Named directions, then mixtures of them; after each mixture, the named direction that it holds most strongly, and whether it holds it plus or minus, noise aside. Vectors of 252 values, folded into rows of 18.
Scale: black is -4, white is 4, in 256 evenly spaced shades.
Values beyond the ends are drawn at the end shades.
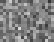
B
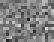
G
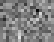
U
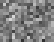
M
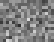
G, minus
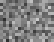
B, minus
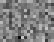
B, minus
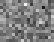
B, plus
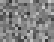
B, minus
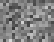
M, minus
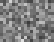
B, plus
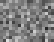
G, minus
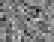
U, plus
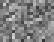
M, plus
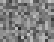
B, minus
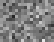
M, minus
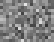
B, plus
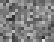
M, minus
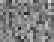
B, minus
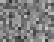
B, minus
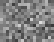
G, plus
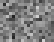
M, minus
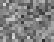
M, plus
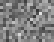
U, plus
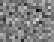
U, plus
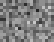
B, minus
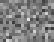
G, minus
